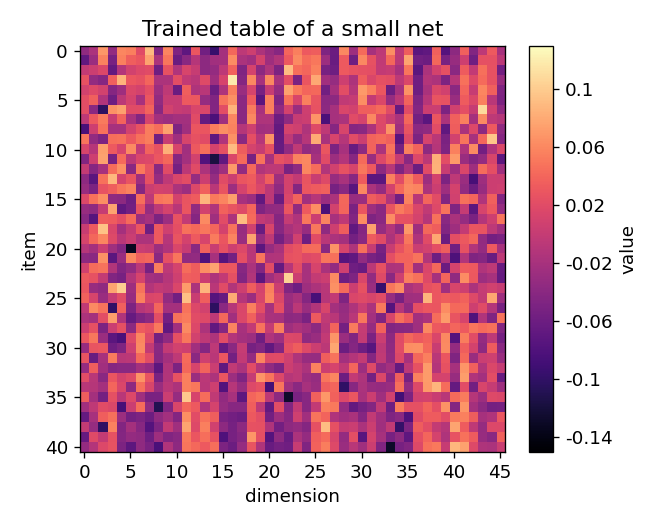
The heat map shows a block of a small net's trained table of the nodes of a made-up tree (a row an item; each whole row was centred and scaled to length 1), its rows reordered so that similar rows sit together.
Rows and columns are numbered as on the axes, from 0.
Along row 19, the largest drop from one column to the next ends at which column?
39
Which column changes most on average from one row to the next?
3
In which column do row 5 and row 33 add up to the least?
45
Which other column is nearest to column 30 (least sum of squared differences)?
24
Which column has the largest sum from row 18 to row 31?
11
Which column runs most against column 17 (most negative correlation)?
41
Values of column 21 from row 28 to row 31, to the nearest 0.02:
0.06 -0.02 -0.04 0.02
